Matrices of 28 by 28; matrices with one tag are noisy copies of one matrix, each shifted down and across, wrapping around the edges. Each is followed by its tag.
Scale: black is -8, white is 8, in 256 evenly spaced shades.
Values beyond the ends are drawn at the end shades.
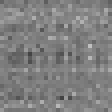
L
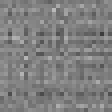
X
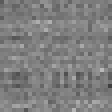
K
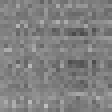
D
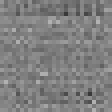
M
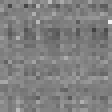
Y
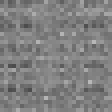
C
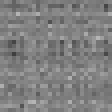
K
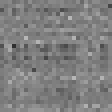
K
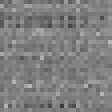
M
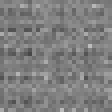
C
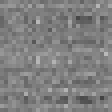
D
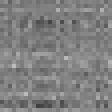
D
